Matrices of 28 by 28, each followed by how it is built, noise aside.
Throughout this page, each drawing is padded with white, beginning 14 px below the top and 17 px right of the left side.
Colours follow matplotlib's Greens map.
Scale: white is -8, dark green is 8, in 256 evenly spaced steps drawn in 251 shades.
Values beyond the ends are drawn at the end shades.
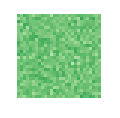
repeating rows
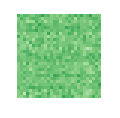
blocks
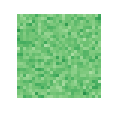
noise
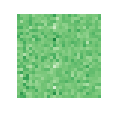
uneven columns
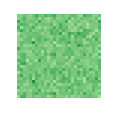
repeating rows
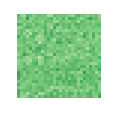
blocks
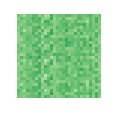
repeating rows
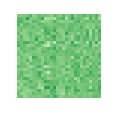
low rank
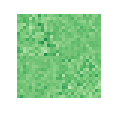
block diagonal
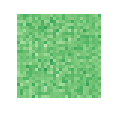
repeating rows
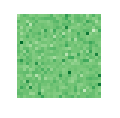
sparse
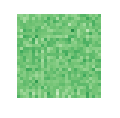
low rank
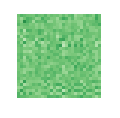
low rank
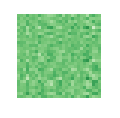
low rank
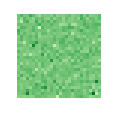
sparse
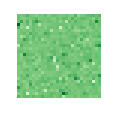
sparse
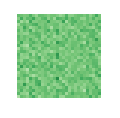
repeating rows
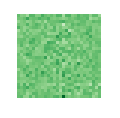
uneven columns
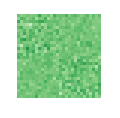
block diagonal
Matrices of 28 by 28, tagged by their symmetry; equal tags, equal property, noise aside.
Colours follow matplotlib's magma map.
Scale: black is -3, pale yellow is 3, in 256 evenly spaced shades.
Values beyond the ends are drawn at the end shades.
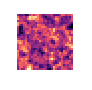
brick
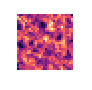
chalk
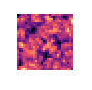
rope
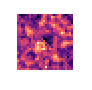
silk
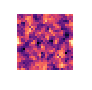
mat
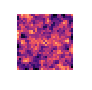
mat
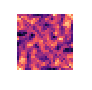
mat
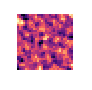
brick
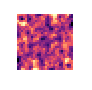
mat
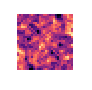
mat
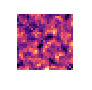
rope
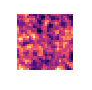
brick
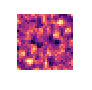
mat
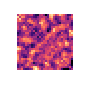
rope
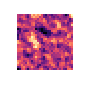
brick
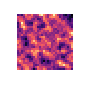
silk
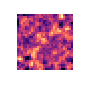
rope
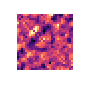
rope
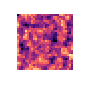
chalk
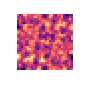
mat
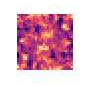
mat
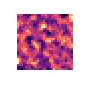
brick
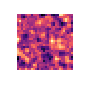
brick
